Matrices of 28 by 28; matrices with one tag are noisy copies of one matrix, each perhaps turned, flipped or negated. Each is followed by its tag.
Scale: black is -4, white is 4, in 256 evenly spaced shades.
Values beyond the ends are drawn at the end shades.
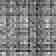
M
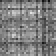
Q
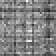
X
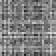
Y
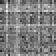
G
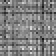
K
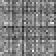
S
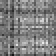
Q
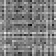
Y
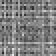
K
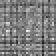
K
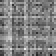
G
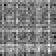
G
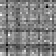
G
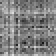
Q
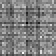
S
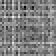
K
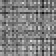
K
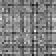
Y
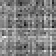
M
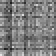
G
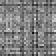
Y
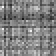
M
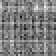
X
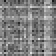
G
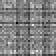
S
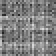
S
